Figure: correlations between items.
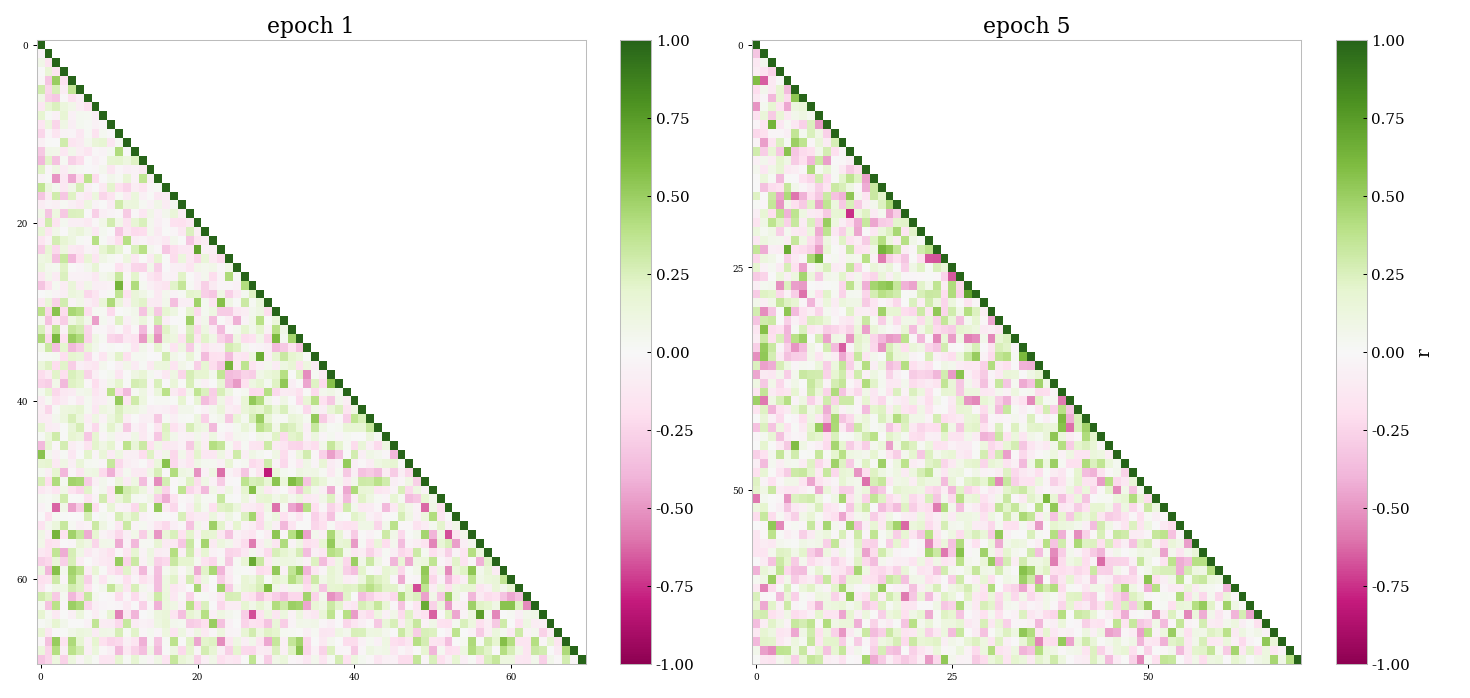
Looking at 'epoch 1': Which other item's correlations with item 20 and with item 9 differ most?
23
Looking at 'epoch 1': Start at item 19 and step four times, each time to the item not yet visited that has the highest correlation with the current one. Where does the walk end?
56
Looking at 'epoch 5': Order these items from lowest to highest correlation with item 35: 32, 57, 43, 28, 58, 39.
39, 58, 43, 57, 32, 28
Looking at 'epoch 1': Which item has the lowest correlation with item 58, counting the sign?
64
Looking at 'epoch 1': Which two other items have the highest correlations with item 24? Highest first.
36, 26
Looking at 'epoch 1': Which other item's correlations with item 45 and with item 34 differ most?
37
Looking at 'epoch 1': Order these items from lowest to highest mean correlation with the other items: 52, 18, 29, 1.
52, 1, 18, 29
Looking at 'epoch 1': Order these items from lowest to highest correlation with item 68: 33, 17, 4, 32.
17, 32, 4, 33
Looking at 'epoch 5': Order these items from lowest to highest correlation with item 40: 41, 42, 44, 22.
42, 41, 22, 44
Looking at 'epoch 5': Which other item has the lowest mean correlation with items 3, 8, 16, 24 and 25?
50
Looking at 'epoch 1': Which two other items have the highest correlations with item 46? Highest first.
0, 62
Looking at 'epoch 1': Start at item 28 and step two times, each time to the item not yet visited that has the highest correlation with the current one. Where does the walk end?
42
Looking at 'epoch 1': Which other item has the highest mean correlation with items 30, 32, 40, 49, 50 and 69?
27
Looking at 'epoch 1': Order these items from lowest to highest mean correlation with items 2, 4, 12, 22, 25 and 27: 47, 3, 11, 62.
62, 47, 3, 11
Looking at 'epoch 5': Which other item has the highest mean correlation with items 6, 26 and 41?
37
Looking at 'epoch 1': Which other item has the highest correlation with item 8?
51
